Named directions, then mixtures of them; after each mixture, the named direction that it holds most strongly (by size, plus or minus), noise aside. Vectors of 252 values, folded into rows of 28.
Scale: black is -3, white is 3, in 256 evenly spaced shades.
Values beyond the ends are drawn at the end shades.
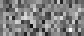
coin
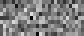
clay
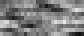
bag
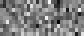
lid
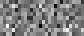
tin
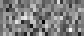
coin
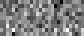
tin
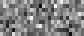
tin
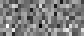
tin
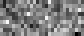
lid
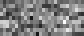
bag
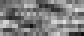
bag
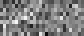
clay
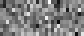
lid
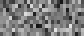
lid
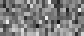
lid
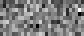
lid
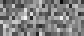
clay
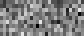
lid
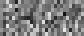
coin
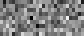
clay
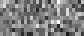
lid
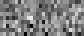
coin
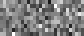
lid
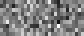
lid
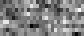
bag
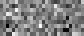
tin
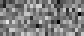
lid
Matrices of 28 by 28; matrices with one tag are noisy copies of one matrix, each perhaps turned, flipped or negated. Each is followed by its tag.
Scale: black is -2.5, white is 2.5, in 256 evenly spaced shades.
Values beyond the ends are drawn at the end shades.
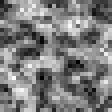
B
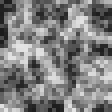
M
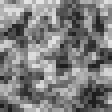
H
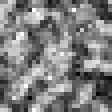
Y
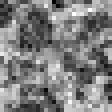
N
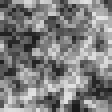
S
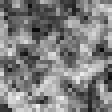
S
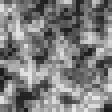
S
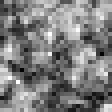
S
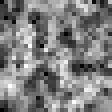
B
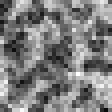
Y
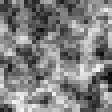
S
